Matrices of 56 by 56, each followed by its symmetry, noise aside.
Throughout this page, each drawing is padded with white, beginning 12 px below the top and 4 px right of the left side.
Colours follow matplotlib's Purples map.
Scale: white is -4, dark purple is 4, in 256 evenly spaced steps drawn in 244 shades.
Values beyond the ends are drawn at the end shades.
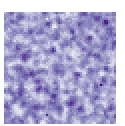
symmetric across the other diagonal.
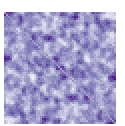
same after a half turn.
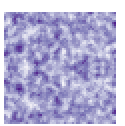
mirrored top to bottom.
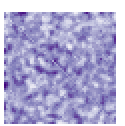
no symmetry.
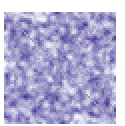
same after a half turn.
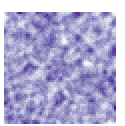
symmetric across the other diagonal.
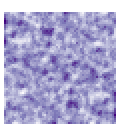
same after a half turn.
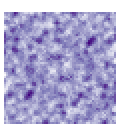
same after a half turn.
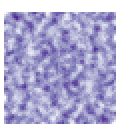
same after a half turn.
